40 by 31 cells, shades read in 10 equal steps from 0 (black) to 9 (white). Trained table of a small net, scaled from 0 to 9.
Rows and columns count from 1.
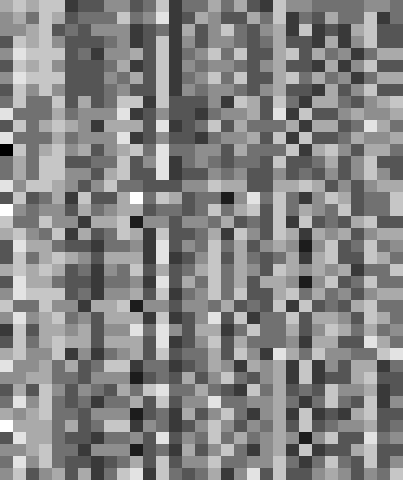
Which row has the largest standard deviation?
17
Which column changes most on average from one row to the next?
11
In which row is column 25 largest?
30
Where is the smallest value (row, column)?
13, 1
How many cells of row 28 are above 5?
13
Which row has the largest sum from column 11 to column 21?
28
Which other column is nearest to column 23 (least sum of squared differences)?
25
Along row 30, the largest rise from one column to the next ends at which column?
22
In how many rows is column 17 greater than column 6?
33
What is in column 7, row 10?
5
